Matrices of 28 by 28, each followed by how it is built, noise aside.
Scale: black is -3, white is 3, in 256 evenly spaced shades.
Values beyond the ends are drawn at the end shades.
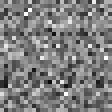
repeating columns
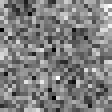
smooth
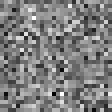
low rank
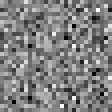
repeating rows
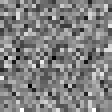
repeating columns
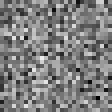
blocks
